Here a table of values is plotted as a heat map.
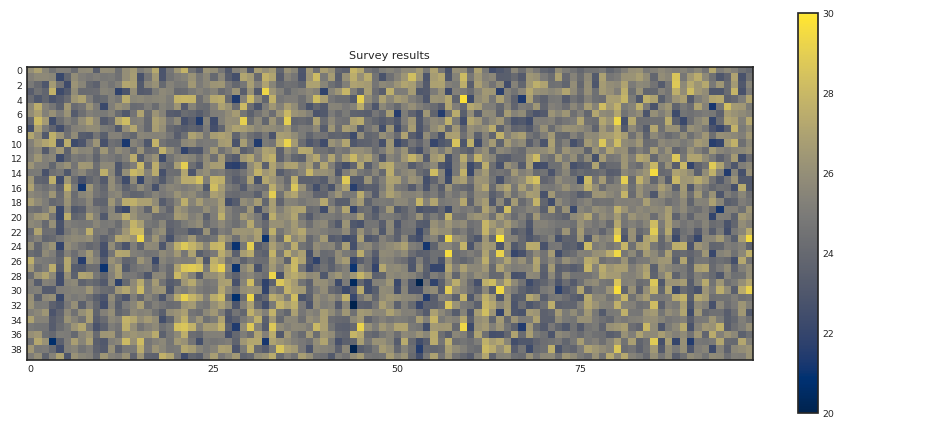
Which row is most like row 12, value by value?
1
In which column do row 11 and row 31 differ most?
21
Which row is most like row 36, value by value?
0
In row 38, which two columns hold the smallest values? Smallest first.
44, 53
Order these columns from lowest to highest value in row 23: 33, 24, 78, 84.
24, 78, 33, 84
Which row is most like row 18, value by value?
34
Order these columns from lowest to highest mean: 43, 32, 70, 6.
70, 32, 6, 43
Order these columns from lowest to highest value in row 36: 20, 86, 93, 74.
74, 20, 86, 93
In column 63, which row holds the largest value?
29
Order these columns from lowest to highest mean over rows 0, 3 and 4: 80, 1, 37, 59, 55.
37, 1, 80, 55, 59
